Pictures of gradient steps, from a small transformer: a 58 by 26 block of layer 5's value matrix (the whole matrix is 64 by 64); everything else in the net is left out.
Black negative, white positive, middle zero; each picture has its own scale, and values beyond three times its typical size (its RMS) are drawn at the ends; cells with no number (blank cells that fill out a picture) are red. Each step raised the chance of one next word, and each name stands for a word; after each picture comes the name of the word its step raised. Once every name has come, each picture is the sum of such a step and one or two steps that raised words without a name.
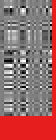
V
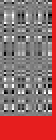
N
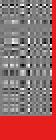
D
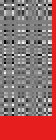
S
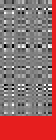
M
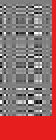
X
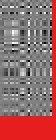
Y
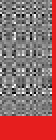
N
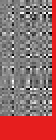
X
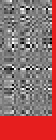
M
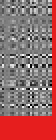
D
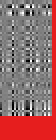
Y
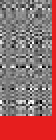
M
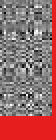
Y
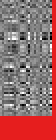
N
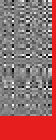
D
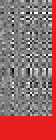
Y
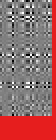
V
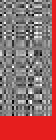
N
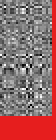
D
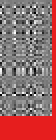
Y
